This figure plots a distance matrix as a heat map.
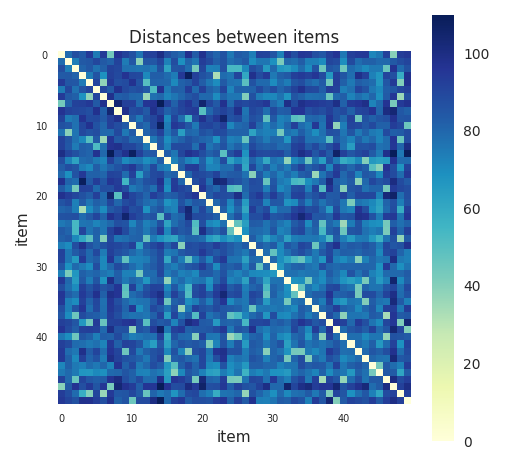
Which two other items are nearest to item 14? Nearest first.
23, 26
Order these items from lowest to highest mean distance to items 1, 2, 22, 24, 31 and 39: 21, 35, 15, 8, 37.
37, 15, 35, 21, 8
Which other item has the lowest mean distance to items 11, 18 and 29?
42
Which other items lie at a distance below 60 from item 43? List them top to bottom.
15, 32, 35
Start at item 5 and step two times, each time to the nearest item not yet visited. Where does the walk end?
41
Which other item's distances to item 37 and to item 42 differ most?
46
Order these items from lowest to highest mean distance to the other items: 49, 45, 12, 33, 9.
45, 12, 33, 9, 49
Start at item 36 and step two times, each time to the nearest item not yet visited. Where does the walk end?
27
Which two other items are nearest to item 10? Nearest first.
39, 49
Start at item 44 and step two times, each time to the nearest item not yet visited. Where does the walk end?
16
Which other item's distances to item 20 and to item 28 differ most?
30
